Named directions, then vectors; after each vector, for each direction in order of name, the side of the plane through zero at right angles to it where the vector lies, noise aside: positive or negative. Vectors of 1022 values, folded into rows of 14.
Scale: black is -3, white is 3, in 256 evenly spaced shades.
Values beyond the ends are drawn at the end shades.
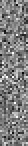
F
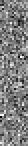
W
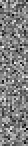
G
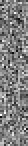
negative, positive, positive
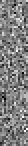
positive, negative, negative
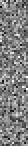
positive, positive, negative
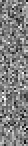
negative, positive, positive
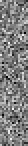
negative, positive, negative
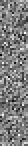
positive, negative, positive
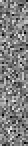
negative, positive, negative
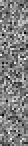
negative, positive, negative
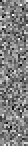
positive, negative, positive
